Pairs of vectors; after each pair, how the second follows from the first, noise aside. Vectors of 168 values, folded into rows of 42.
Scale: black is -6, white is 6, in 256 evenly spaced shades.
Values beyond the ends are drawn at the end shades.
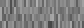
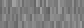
wrapped around, negated, shrunk.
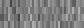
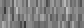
shuffled.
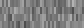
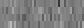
reversed, partly zeroed.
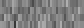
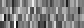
negated, scaled up.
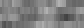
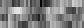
reversed, negated, scaled up.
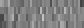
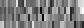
reversed, negated, scaled up.
